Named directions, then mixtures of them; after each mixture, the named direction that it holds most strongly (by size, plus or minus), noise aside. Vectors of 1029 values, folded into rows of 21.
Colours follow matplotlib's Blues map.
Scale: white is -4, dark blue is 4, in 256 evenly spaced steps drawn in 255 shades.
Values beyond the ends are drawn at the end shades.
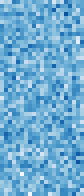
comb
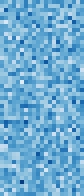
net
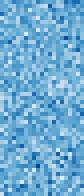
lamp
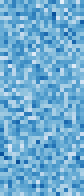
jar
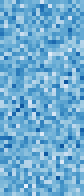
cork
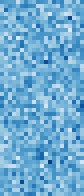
net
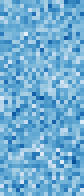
lamp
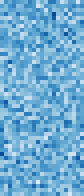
jar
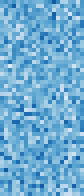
jar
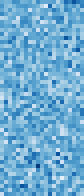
lamp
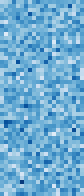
net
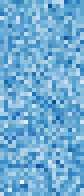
lamp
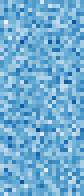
net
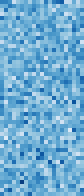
comb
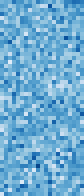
lamp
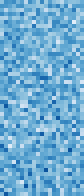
net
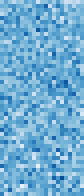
lamp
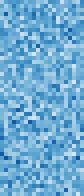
jar
